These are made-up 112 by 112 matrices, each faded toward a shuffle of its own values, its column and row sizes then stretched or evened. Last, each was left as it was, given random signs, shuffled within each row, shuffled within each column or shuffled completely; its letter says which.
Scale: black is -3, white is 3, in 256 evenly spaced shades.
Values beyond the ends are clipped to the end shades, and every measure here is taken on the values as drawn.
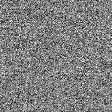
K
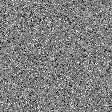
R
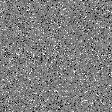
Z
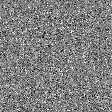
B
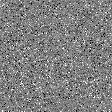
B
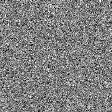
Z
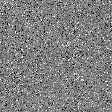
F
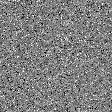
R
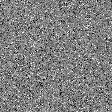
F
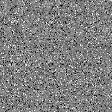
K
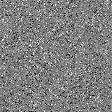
F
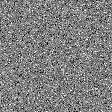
R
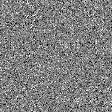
K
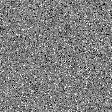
F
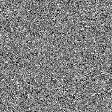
K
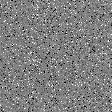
F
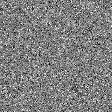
B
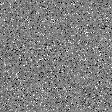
B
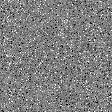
F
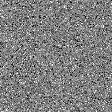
K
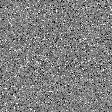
B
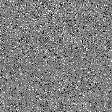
K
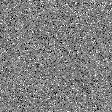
B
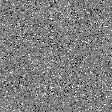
K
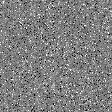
F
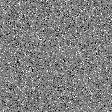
R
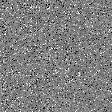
Z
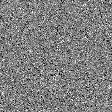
F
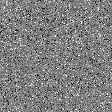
Z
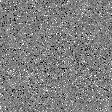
B
